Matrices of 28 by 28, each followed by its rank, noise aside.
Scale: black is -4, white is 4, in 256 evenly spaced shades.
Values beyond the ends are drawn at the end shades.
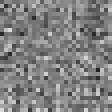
six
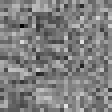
five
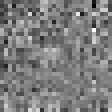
four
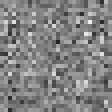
six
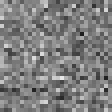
seven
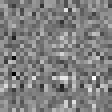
five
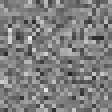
seven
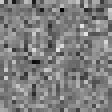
seven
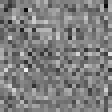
five
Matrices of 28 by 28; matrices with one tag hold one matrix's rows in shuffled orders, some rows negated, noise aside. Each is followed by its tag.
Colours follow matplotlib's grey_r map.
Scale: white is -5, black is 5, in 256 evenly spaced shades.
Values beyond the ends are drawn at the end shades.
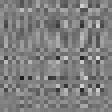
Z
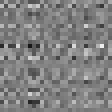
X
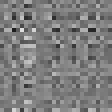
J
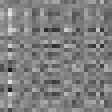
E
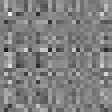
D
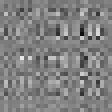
Z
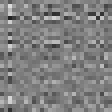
E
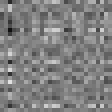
E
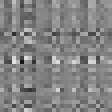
J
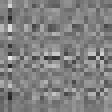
E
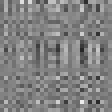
Z
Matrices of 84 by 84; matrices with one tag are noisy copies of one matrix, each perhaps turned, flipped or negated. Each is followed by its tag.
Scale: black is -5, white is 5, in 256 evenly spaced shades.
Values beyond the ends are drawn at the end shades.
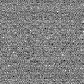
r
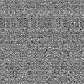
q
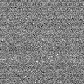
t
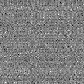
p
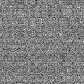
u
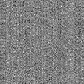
p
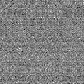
u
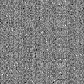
q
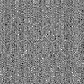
r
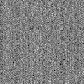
r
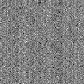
t
